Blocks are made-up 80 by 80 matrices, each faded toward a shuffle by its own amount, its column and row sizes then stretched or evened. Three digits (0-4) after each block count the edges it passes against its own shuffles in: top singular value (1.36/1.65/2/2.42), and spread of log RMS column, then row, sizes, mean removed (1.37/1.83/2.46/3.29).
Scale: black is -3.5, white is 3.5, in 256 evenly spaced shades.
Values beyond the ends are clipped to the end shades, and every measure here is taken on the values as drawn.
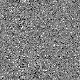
2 1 1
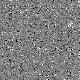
0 2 1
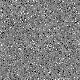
1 0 1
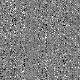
0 3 1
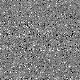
0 1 2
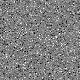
2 0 0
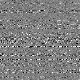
3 0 4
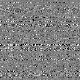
1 1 4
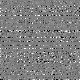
0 1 4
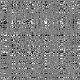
4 3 4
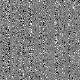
0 4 0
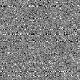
3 1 3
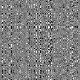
4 4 2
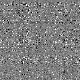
1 1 3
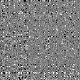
3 3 3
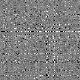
3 2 3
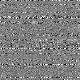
2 0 4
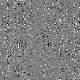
1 2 1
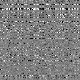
4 0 4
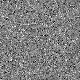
0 0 0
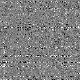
2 2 3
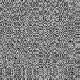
4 0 1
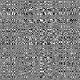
4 3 4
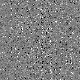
1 2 2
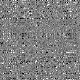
3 1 3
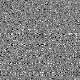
2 0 3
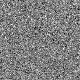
0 0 0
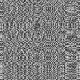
4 2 1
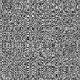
4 3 0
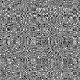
4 0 1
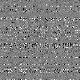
2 2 4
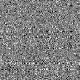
3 0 2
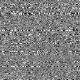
3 0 4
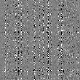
3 4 2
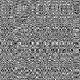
4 0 3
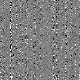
2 4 0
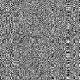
4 3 1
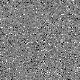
2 1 2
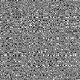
3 0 3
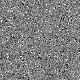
0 1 1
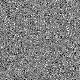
1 1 0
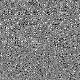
2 0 2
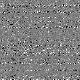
0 1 4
